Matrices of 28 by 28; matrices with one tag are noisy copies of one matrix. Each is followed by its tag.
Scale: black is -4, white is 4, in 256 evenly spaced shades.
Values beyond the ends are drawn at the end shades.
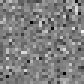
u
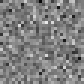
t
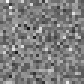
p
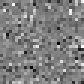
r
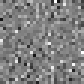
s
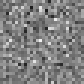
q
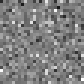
t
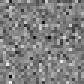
p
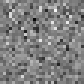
q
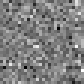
r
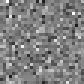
p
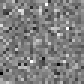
q
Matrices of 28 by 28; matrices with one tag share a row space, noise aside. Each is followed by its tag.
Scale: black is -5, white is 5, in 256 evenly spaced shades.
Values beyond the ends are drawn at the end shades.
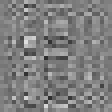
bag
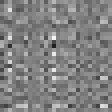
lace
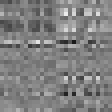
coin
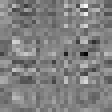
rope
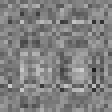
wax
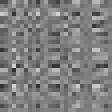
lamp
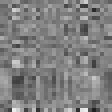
rope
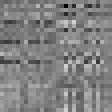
coin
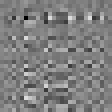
bag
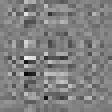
bag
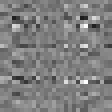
rope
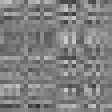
coin
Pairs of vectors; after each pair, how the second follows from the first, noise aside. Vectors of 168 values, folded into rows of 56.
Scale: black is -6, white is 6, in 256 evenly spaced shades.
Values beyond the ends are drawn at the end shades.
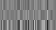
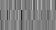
wrapped around, partly zeroed.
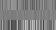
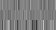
negated, partly zeroed.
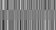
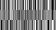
reversed, scaled up.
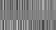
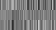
reversed, negated.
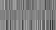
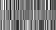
reversed, negated, scaled up.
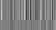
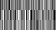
reversed, negated, scaled up.
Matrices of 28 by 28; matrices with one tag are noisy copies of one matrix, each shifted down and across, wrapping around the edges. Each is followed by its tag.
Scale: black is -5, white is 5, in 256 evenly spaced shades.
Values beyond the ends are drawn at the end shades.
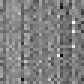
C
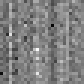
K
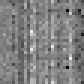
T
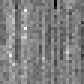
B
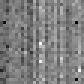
T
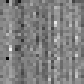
T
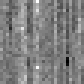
B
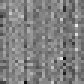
C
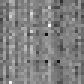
T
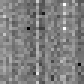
K
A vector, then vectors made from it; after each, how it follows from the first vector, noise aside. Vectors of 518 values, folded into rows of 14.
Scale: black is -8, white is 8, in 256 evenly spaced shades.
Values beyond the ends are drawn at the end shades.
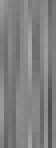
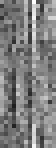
wrapped around, negated, scaled up.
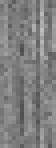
wrapped around, negated.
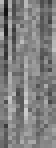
reversed, scaled up.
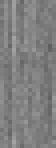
wrapped around, negated, shrunk.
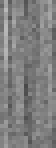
reversed, negated.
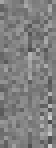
sign-scrambled.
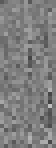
sign-scrambled.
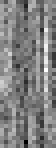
wrapped around, negated, scaled up.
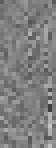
sign-scrambled.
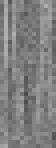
reversed, negated.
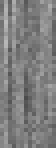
reversed, negated.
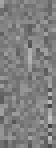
sign-scrambled.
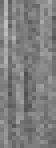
reversed, negated.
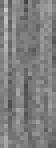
reversed, negated.
